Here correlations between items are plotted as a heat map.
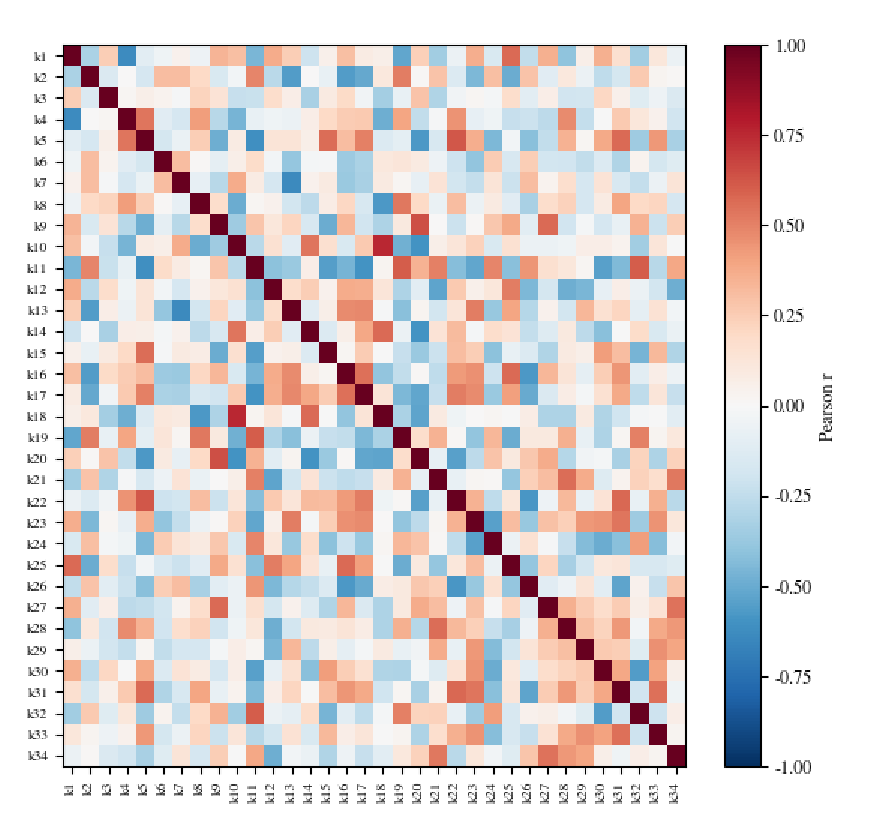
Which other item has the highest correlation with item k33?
k31
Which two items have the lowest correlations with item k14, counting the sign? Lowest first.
k20, k30
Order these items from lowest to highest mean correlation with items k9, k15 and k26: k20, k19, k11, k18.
k18, k19, k11, k20
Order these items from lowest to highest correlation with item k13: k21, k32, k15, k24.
k24, k21, k32, k15
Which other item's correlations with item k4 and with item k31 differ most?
k1
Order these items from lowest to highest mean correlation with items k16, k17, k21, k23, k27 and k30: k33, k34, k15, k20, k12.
k20, k12, k15, k34, k33
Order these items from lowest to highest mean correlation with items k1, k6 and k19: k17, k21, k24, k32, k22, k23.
k17, k23, k22, k21, k32, k24
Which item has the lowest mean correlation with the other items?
k26
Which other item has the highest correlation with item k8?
k19
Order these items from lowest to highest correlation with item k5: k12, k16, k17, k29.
k29, k12, k16, k17
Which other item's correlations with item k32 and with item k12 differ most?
k11
